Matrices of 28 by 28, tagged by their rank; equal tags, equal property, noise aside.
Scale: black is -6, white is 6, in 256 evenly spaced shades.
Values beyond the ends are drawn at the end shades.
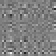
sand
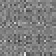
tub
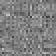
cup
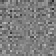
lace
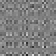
sand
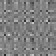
sand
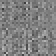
lace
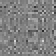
tub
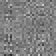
lace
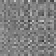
sand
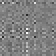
sand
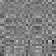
sand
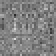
lace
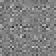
tub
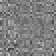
cup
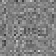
lace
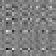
sand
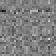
lace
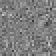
cup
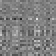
sand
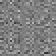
lace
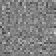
lace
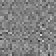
cup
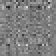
tub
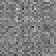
lace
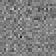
lace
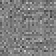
cup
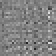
tub
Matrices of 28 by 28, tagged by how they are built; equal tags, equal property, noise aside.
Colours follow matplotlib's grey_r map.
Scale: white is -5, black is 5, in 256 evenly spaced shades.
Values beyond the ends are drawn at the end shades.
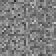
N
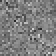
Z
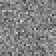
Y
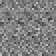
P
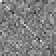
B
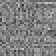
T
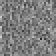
N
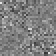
Z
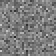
N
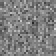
T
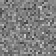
Y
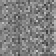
N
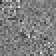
Z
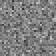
Y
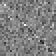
B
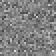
Y
